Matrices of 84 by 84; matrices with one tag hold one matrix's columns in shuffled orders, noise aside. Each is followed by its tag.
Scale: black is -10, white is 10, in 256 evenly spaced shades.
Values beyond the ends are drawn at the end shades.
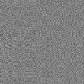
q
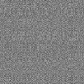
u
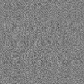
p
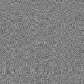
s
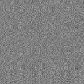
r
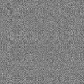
u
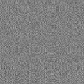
r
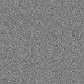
q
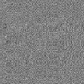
p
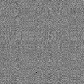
u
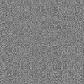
r
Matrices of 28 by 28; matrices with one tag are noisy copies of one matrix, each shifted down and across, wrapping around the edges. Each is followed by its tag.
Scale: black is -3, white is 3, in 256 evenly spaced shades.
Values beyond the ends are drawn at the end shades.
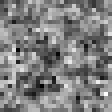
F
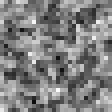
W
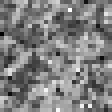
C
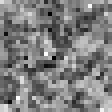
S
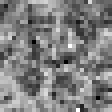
S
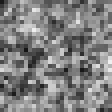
F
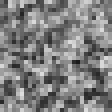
W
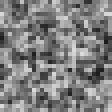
F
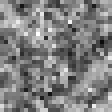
S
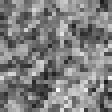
C
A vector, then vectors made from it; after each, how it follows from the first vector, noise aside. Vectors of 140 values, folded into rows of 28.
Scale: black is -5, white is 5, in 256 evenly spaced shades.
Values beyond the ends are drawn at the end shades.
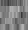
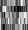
wrapped around, scaled up.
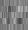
wrapped around, negated, partly zeroed.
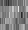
copied.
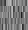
sign-scrambled.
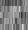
copied.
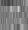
partly zeroed.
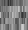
copied.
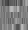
partly zeroed.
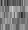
copied.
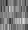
wrapped around, negated.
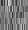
sign-scrambled.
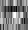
wrapped around, scaled up.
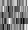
wrapped around, scaled up.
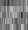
copied.
